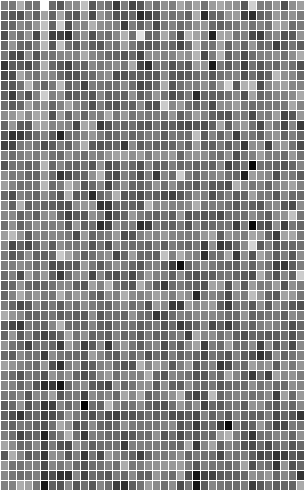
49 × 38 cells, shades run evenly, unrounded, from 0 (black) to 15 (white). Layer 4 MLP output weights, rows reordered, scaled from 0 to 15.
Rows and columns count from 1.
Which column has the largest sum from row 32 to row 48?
1
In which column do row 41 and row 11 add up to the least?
11
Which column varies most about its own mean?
6
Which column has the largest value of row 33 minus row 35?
8
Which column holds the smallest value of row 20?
12
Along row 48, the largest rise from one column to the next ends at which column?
10
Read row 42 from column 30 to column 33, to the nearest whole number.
8 6 6 6
